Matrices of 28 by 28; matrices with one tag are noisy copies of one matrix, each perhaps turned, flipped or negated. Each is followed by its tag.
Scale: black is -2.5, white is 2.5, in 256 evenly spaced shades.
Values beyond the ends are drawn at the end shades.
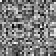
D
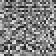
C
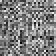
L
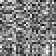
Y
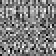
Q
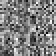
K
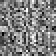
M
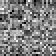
K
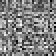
D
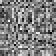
D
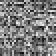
K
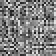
L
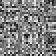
D
